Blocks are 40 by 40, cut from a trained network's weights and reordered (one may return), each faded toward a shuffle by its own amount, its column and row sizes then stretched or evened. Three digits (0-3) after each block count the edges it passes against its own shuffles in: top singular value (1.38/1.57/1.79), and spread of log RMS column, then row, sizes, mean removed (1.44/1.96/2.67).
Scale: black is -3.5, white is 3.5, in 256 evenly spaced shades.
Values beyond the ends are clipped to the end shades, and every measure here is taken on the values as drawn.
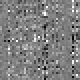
2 3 1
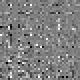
0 2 2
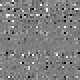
0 1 3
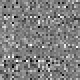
3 1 2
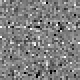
0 0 1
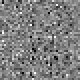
0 1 1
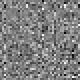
3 2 1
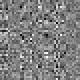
3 2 0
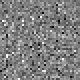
0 1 0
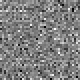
1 1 1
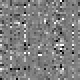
1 3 1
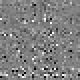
1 2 2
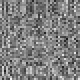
3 0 0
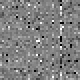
1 2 1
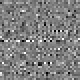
3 0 2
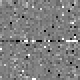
2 1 0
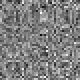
3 1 1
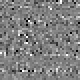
0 0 2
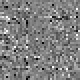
1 1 1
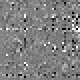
2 2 2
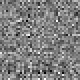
3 1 1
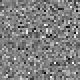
0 0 1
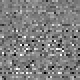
1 0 3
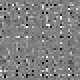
1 2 2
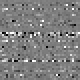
1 0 3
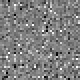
0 2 0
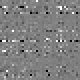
2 1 2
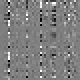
3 3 2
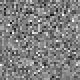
1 0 0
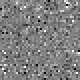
0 0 1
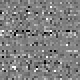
0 1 3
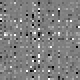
1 3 2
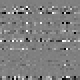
3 1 3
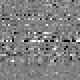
2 0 3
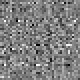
2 0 2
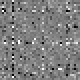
2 2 2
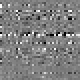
3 1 3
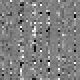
1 3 1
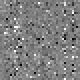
0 2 0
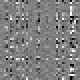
3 3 1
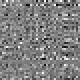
3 1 3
